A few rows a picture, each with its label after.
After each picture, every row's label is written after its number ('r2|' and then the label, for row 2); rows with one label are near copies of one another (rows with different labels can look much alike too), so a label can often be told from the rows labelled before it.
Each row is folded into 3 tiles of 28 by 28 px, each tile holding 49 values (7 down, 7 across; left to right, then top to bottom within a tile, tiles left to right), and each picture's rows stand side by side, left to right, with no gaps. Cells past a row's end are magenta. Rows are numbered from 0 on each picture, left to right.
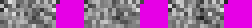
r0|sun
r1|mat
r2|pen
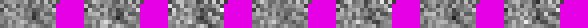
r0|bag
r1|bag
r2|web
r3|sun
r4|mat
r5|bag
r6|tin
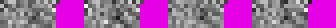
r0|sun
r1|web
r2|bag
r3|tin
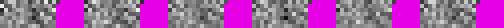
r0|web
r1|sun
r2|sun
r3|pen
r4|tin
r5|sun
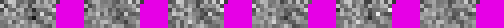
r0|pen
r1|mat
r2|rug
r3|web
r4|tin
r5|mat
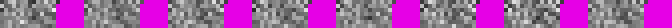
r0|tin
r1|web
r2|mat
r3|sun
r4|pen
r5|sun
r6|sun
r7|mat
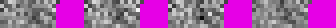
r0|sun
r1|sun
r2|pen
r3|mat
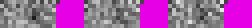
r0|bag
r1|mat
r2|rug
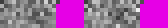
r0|mat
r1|sun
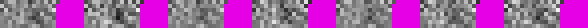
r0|web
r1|bag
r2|web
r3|rug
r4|web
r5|sun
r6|sun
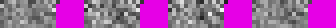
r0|tin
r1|sun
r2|tin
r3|mat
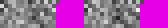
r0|web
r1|web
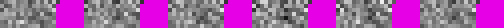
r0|mat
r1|tin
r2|sun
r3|pen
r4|web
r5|tin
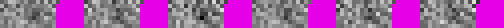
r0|bag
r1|web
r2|bag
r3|bag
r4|pen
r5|rug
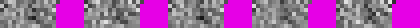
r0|pen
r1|mat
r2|pen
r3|web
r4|rug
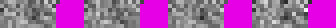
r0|bag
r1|mat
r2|bag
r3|tin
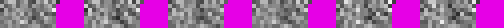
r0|tin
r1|web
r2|pen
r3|web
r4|rug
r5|rug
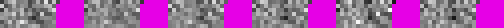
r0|mat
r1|tin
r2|web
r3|pen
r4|tin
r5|pen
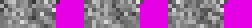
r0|tin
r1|rug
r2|sun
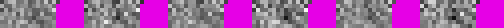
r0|mat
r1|tin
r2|tin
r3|bag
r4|rug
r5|pen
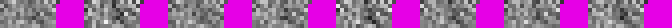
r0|mat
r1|rug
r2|sun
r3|pen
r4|web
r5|web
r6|tin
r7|bag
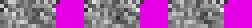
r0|sun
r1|sun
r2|mat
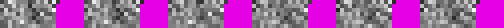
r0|rug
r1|rug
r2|tin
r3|sun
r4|sun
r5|sun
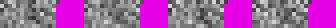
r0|pen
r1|sun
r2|web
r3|sun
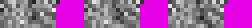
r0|tin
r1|rug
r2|web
